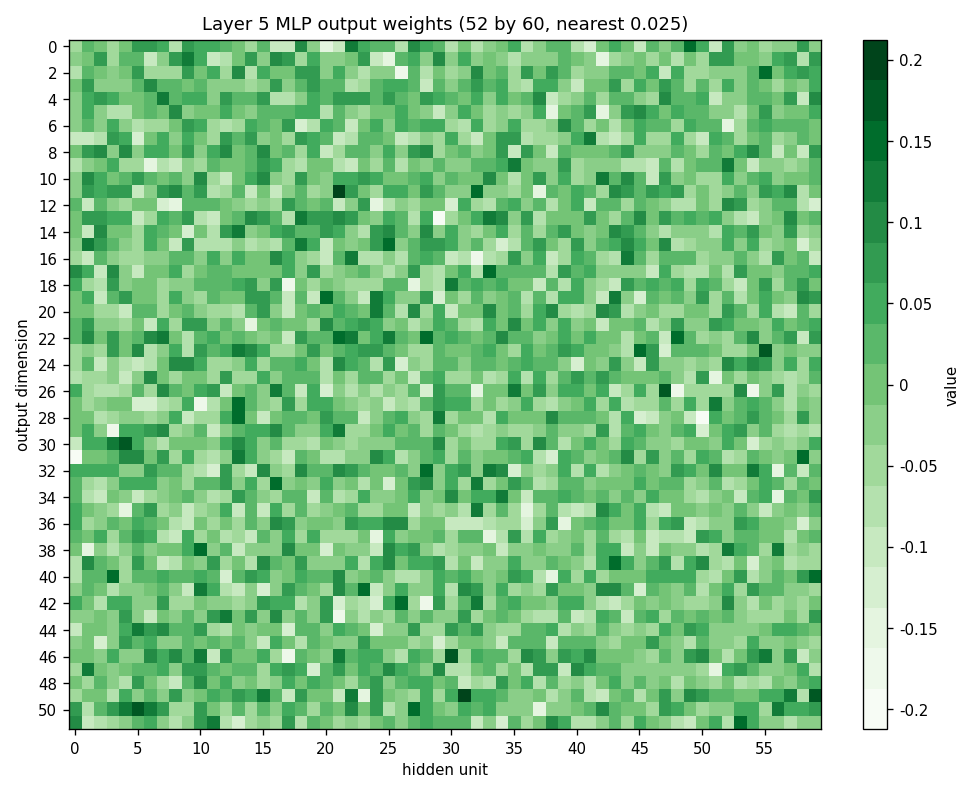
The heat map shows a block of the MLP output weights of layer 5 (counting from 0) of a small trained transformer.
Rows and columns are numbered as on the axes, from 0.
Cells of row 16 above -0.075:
47
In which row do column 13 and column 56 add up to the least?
32
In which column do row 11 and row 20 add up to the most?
21
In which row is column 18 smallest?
6
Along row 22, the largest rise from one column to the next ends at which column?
48
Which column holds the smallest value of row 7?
5
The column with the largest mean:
10
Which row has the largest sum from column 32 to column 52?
13
